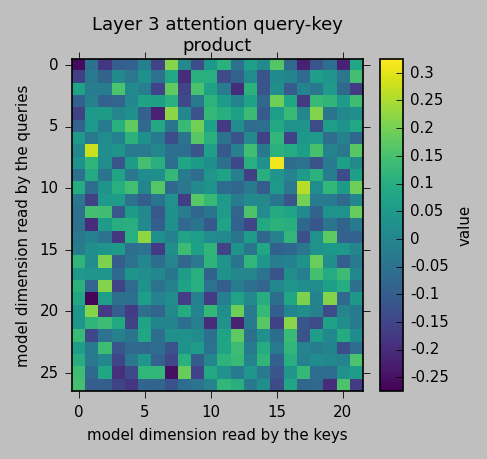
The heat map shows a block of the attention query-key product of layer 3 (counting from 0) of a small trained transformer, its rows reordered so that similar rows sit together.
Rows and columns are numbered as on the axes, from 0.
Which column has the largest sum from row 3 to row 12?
15
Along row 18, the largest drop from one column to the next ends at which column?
3
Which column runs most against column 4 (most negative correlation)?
14
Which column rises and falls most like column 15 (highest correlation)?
4
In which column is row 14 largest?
5
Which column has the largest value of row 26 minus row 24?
20
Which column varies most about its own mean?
1
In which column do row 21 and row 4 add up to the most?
16
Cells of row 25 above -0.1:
17
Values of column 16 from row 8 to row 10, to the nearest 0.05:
-0.05 0 -0.05
